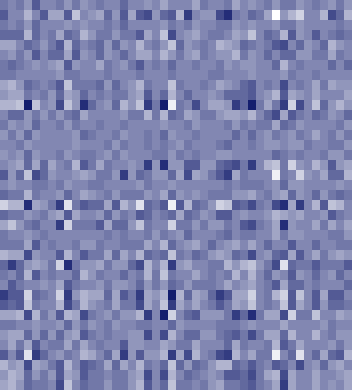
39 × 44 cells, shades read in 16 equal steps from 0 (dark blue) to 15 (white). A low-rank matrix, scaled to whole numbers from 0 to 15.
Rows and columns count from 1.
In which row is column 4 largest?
36
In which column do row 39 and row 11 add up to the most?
22
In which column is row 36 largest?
35
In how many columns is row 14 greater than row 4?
19
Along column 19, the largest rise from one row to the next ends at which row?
12
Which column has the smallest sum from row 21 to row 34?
28
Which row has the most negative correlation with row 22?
5
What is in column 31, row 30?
9
